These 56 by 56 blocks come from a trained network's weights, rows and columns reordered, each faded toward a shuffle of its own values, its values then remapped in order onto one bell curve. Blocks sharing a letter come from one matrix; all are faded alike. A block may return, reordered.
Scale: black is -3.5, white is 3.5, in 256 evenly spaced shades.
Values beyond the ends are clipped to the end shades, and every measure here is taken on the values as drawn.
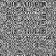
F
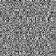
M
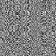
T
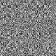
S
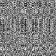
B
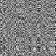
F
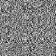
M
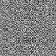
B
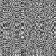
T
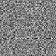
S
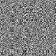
S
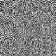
S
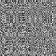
B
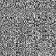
M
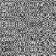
F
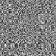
F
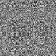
M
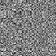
T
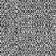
F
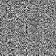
M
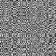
B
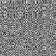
B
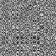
B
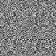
S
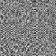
F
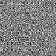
S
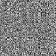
M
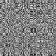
F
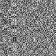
M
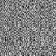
T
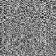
M
